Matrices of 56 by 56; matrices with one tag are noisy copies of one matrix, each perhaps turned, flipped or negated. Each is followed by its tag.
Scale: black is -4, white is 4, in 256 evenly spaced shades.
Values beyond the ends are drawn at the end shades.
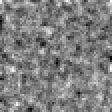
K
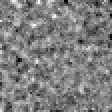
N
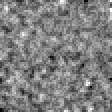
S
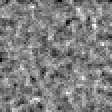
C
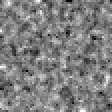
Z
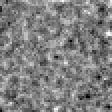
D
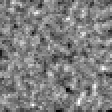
C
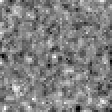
D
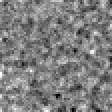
N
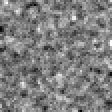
Z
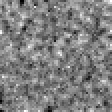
S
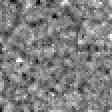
N
